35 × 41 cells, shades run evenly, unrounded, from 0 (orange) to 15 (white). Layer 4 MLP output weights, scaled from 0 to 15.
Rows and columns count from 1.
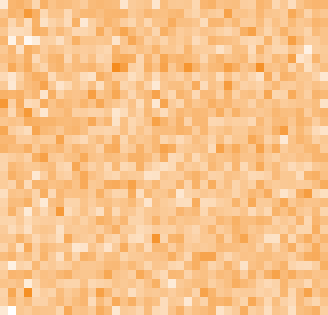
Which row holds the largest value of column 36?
16
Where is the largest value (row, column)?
35, 2
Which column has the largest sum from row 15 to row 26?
4
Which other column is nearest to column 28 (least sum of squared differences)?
30
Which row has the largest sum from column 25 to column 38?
6
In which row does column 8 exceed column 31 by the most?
27
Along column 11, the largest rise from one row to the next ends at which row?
3
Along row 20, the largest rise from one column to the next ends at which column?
5
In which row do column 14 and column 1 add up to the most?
28
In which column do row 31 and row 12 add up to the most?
20
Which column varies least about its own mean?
7
